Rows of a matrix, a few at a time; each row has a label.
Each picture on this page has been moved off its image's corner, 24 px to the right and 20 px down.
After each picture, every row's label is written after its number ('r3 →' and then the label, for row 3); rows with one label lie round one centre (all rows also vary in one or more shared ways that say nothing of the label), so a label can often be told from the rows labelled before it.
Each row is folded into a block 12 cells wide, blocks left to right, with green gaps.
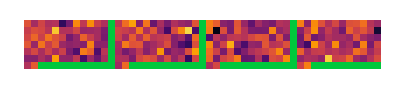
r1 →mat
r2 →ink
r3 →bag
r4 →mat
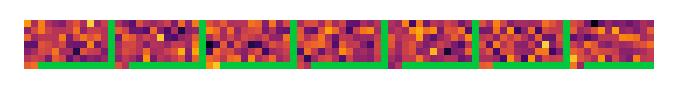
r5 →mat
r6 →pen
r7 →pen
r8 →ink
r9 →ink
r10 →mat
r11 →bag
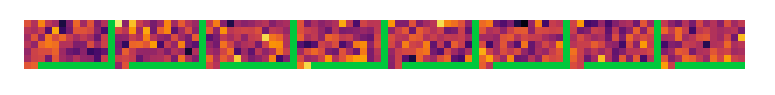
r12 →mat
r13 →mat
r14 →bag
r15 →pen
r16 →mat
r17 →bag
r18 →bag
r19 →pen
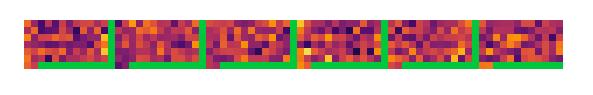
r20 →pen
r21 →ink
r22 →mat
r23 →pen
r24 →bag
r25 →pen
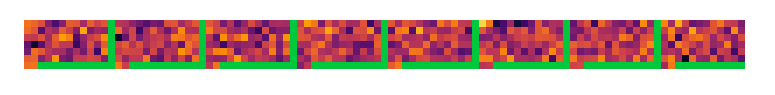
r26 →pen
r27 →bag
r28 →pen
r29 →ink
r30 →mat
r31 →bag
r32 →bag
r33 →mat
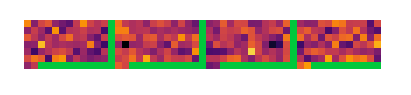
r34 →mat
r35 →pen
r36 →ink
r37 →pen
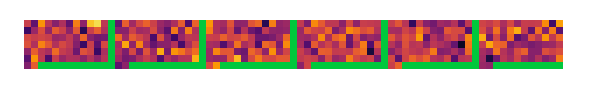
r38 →mat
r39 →ink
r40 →pen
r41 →mat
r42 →ink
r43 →ink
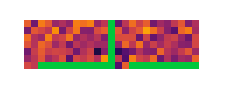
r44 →mat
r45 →ink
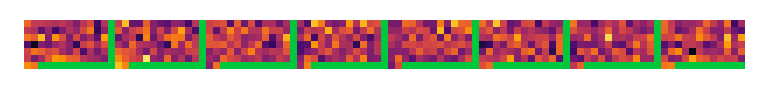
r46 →pen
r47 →bag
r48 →ink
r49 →mat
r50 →mat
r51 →pen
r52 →pen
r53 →pen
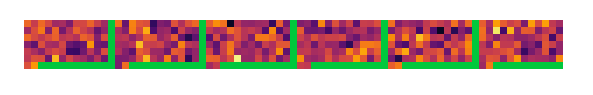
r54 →mat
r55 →mat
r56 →bag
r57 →pen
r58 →pen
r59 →mat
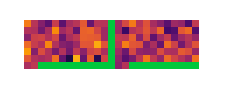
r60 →bag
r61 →ink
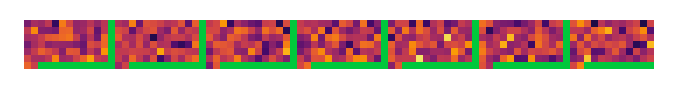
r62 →pen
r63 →ink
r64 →ink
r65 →pen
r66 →bag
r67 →bag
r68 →ink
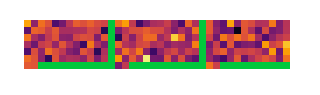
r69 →mat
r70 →bag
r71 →pen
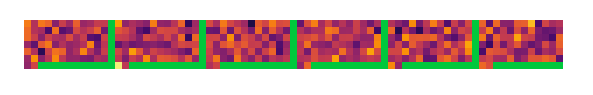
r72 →mat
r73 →pen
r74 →mat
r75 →ink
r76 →pen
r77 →pen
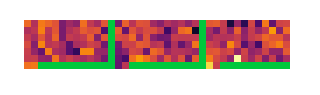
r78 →mat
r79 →ink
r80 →bag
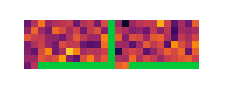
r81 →ink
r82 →pen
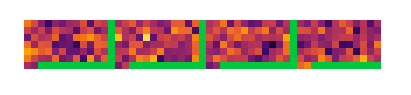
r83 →bag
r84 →ink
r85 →ink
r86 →pen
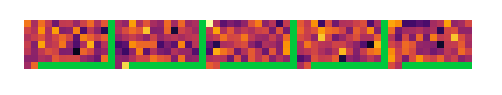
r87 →mat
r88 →mat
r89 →pen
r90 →ink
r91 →bag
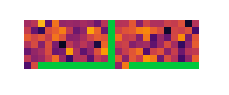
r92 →ink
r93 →ink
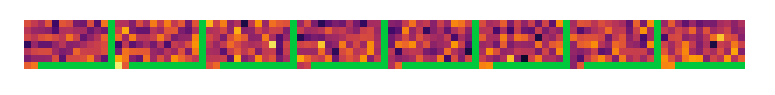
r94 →pen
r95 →pen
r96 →mat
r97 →bag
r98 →mat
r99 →pen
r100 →ink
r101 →bag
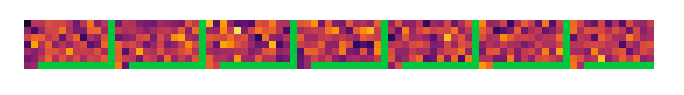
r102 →ink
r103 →bag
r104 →mat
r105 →ink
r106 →bag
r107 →pen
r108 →bag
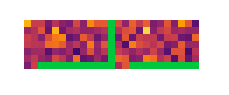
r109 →mat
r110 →mat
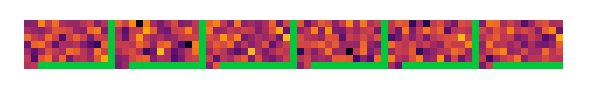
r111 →ink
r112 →ink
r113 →ink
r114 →mat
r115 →bag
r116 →ink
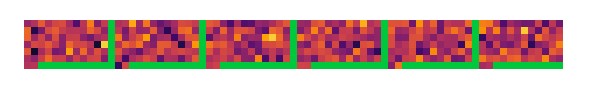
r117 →ink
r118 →ink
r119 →bag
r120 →mat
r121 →ink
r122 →bag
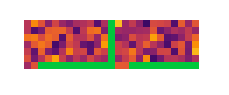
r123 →ink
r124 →pen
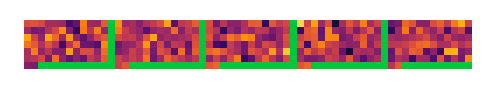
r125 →ink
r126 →pen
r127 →pen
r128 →mat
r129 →mat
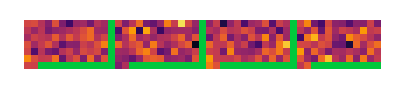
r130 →bag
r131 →mat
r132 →bag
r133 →bag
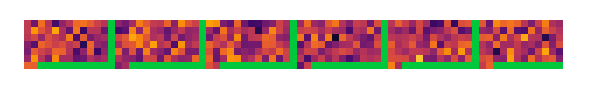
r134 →mat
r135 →mat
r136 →bag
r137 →ink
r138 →bag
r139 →mat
